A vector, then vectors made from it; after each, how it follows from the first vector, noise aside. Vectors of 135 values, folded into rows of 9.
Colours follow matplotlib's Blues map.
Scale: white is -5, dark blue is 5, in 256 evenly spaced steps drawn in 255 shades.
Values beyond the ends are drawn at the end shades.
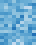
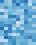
reversed, negated.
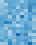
wrapped around, negated, partly zeroed.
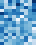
wrapped around, scaled up.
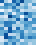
reversed, negated, scaled up.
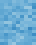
shrunk.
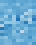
wrapped around, partly zeroed.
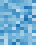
negated.
